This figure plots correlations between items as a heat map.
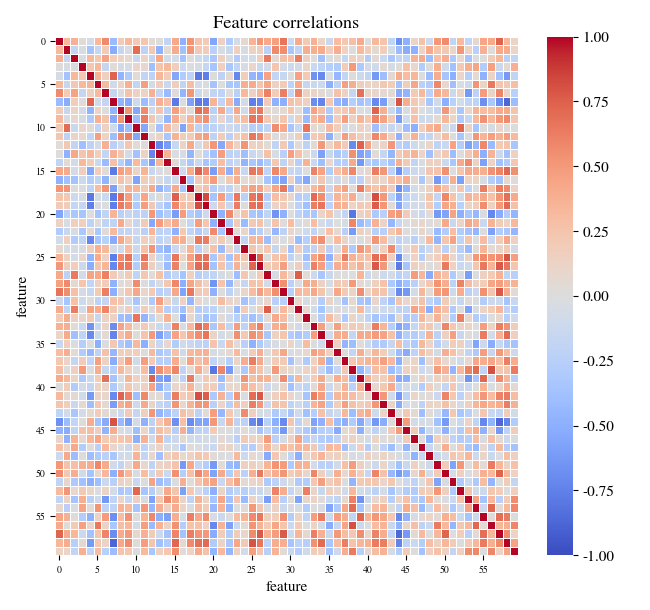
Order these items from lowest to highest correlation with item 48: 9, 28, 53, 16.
9, 16, 28, 53
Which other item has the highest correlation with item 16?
20
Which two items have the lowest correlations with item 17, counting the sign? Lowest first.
44, 7
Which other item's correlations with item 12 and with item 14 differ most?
39
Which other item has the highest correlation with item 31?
27
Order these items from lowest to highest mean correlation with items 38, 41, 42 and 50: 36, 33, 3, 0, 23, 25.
3, 36, 23, 0, 33, 25
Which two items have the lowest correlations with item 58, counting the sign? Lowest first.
7, 44
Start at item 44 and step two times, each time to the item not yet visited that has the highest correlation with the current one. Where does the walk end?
4
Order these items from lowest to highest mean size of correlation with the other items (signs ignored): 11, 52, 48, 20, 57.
48, 52, 11, 20, 57
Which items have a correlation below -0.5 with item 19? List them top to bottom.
4, 7, 44
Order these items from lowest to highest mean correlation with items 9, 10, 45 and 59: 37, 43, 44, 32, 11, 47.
47, 44, 32, 43, 11, 37
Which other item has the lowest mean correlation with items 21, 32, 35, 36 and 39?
45
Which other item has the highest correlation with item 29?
57
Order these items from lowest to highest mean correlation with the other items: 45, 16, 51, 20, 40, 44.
44, 20, 45, 16, 51, 40
